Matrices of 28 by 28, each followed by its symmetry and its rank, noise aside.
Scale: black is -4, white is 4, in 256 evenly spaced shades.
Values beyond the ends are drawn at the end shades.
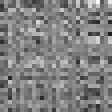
no symmetry, rank three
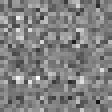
no symmetry, rank four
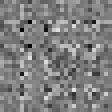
symmetric, rank three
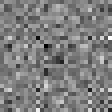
symmetric, rank three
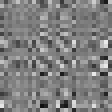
antisymmetric, rank two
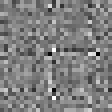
antisymmetric, rank four
